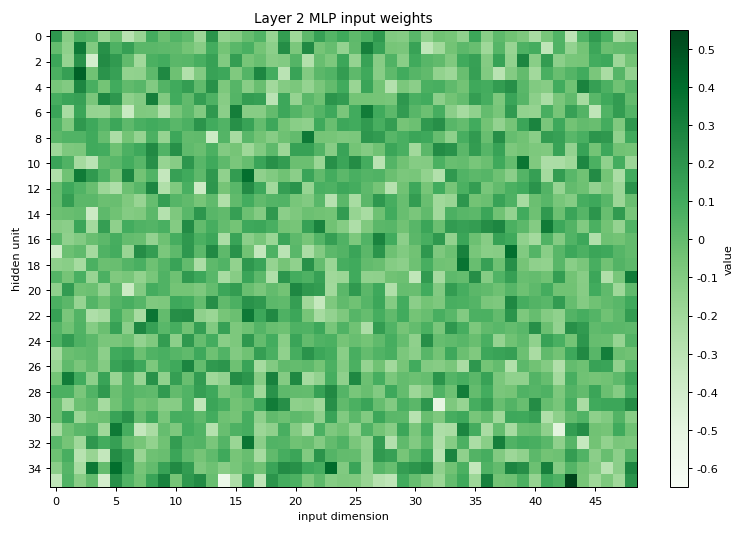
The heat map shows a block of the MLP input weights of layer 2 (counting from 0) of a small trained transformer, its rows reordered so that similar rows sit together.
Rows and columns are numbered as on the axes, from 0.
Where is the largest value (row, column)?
35, 43
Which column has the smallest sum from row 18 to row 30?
30
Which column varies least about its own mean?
29
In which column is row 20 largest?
20
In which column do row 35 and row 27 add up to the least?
14
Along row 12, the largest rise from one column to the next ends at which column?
13
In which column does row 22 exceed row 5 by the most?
18
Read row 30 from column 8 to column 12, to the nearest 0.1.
0.1 -0.1 0.1 0.1 0
